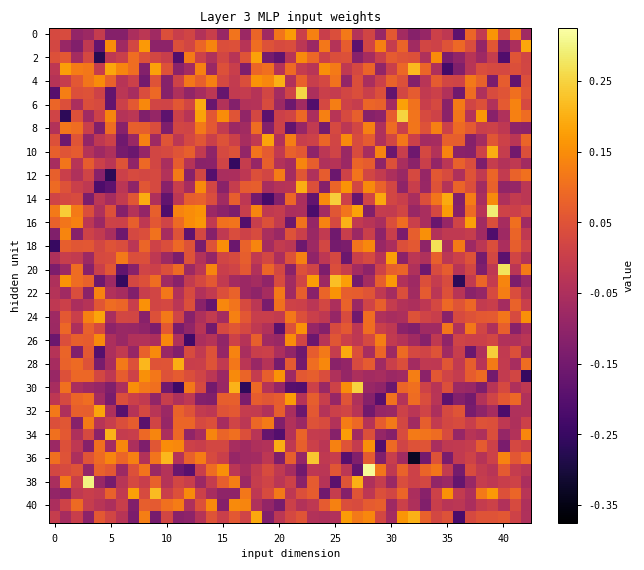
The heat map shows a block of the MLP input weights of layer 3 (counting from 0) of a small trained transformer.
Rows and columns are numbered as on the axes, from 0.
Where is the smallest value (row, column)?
36, 32
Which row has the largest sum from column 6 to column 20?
29
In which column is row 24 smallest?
27
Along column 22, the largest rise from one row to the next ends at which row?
19
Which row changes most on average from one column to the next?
7
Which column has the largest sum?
1
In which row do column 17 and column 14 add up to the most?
40
